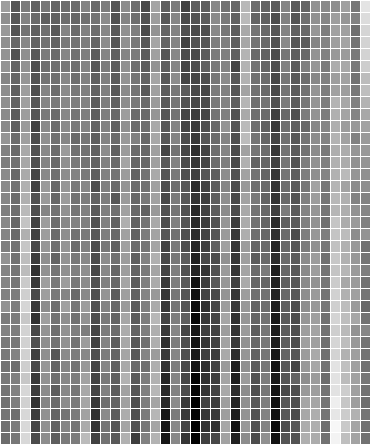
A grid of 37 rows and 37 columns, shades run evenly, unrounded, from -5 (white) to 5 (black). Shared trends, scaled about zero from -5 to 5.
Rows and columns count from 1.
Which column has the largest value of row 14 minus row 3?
37
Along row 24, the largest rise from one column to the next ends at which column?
4
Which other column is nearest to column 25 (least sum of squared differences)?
16
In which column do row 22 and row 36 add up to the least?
34
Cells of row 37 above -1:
27
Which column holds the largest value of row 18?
20
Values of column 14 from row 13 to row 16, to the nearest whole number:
1 1 1 1
